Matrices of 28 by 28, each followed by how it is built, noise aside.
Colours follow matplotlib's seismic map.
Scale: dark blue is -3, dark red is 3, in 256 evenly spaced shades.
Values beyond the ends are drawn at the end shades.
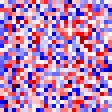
repeating rows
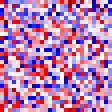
repeating rows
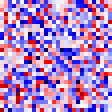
Toeplitz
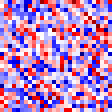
Toeplitz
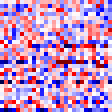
uneven rows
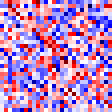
Toeplitz
